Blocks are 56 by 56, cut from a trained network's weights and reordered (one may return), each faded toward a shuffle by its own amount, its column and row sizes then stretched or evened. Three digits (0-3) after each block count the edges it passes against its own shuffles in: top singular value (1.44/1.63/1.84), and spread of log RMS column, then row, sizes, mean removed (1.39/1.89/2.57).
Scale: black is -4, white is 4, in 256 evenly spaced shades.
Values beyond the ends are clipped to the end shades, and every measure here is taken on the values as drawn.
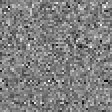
0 0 2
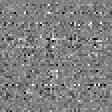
0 1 3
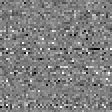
0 0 3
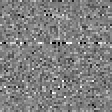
1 0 2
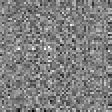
3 2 0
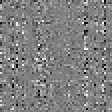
2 3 2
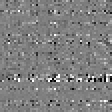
2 2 3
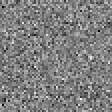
1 1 1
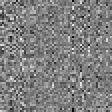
3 3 0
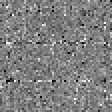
1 1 1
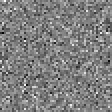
0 1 1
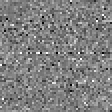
0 0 1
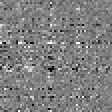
2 2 3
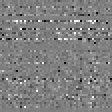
1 1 3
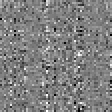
2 3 2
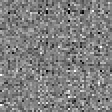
2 2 1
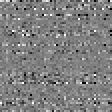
0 1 3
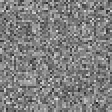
2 0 0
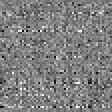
2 0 3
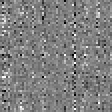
2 3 2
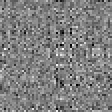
3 2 2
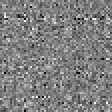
1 1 2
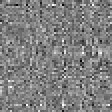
3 2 2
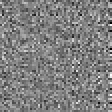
3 2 1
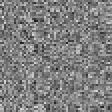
3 2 0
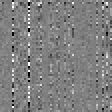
3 3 0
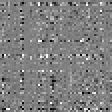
1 3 3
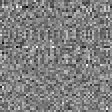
3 1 1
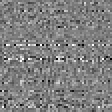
3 1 3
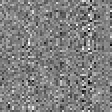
3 3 0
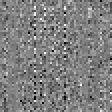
2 3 0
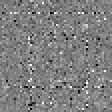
1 2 1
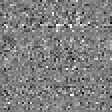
0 1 3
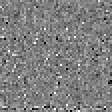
0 1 1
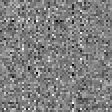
1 2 0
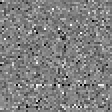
1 1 1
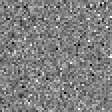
0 0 0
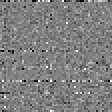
1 1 2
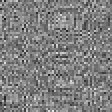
3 2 0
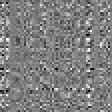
3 3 1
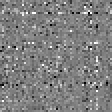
1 2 2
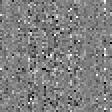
0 3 1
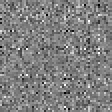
1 2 2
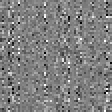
1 3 1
